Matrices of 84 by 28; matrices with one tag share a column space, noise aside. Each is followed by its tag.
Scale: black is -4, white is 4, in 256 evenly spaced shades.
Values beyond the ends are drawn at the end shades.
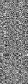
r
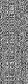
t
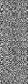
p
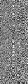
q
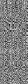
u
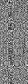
u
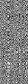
t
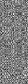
q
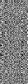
r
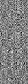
t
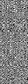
u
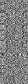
r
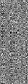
r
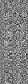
r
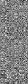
q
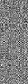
u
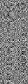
p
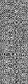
r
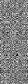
r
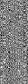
t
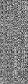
t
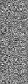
p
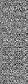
p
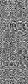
u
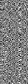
p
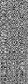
t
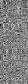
u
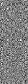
p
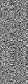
p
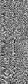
q
